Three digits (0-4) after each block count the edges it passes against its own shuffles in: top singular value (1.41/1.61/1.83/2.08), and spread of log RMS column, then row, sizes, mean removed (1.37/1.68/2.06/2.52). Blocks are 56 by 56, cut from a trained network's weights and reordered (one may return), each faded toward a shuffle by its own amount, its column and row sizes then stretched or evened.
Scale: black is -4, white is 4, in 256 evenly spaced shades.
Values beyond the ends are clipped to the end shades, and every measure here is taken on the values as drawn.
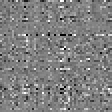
3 3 4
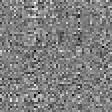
3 3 3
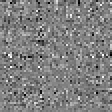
1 3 3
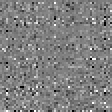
1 3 4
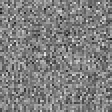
2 0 0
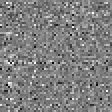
1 2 4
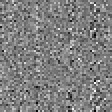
2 3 0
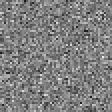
0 0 0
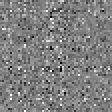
0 3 2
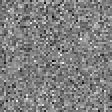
1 1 0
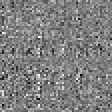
2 3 2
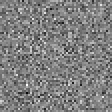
2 1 2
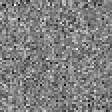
2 1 2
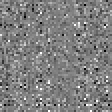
0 4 2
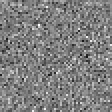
1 0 0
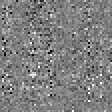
1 4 2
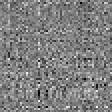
3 3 3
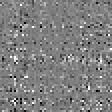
0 4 4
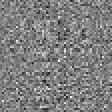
2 3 0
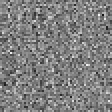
1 0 0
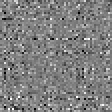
1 2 4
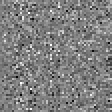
0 3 0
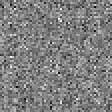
1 2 1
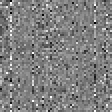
2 4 0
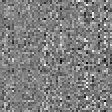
3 4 0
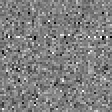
0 1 2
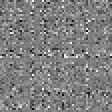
3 3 4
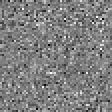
0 1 3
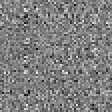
3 2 3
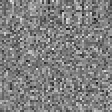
2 1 1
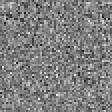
2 0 1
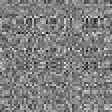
4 1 4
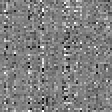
1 4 3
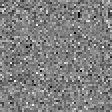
1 1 1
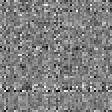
4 3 4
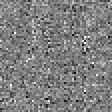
0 2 0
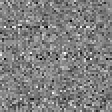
0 0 3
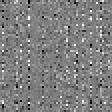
1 4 2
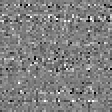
0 1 4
